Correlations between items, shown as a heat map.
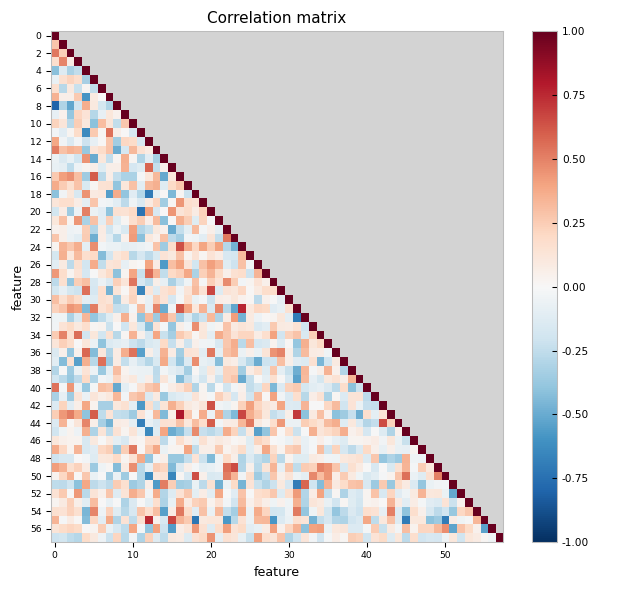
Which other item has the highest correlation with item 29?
20
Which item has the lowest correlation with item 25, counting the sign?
6
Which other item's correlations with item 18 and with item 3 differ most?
37
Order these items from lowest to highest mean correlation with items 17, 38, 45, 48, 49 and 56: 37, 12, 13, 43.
12, 43, 37, 13
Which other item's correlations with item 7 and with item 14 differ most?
4
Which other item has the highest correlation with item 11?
7
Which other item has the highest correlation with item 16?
43
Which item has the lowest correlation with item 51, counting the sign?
31
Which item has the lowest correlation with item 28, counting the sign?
55
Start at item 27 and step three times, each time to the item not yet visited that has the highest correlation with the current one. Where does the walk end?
15
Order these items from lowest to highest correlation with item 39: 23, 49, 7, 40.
40, 7, 49, 23
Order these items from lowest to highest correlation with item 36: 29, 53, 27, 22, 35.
53, 35, 27, 22, 29
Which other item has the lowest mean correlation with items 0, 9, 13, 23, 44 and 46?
8
